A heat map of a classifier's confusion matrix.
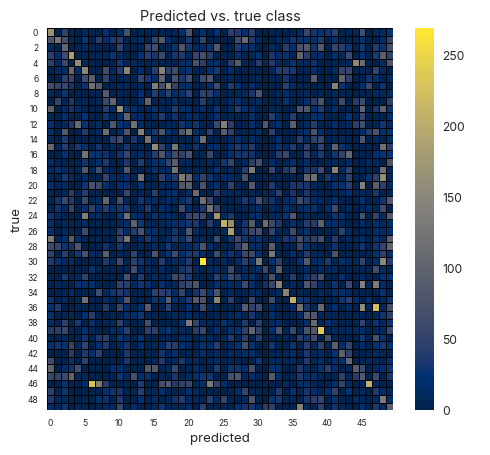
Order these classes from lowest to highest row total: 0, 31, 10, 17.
31, 17, 0, 10
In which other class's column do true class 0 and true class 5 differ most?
16
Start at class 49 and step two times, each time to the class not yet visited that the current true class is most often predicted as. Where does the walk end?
47
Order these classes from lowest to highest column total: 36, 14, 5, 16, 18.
14, 36, 16, 18, 5
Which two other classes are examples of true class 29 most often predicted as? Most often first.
32, 8
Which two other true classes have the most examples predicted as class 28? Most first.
1, 36
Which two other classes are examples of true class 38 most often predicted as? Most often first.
20, 14
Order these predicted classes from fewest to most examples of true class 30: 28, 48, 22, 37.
28, 37, 48, 22
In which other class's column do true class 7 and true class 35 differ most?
41
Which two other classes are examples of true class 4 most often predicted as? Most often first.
44, 45
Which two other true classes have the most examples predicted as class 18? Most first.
15, 17
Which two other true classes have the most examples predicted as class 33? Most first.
31, 39
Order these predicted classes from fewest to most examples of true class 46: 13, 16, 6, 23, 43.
43, 13, 16, 23, 6
